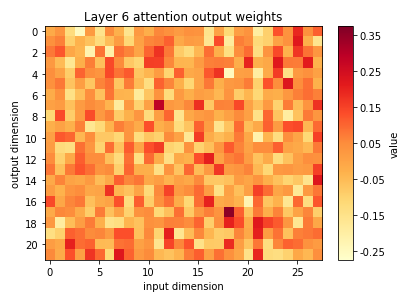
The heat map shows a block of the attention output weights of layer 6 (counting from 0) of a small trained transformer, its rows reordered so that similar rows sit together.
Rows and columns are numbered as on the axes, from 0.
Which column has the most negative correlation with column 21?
1
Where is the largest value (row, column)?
17, 18
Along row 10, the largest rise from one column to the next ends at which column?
15
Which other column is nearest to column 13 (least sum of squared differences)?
0
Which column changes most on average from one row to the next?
24
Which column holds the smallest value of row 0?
3
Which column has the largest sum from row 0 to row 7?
11
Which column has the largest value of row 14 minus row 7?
7
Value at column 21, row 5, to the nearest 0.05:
-0.1
